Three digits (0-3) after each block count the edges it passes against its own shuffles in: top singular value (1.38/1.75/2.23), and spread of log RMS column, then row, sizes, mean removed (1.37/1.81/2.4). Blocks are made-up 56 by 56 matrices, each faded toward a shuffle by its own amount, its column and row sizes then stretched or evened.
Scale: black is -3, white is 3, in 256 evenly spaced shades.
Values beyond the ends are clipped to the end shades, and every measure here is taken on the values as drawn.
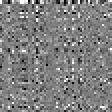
3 3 2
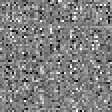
1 2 2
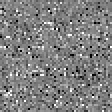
0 0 2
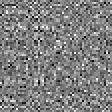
3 0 1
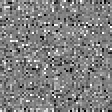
2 0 2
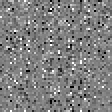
1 3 1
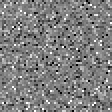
0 0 0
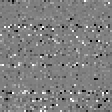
0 0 3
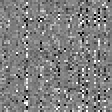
2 3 1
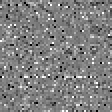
1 0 2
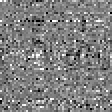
2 0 3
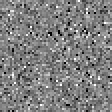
0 1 0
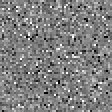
0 0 1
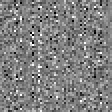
0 3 0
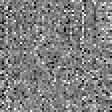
2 2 0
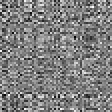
3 2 3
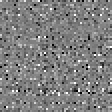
0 2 3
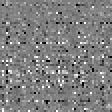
2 2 3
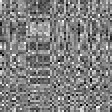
3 2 0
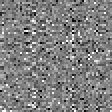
2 1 1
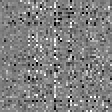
2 3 2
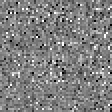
1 1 1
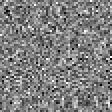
2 0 1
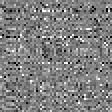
3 0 2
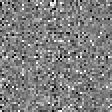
0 2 2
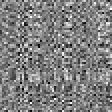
3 3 1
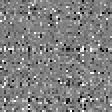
2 1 2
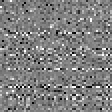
3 0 3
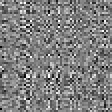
3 3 2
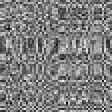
3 2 2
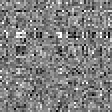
3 2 2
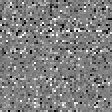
1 0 3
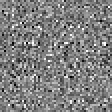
2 1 2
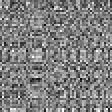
3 0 2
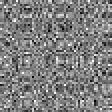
3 0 0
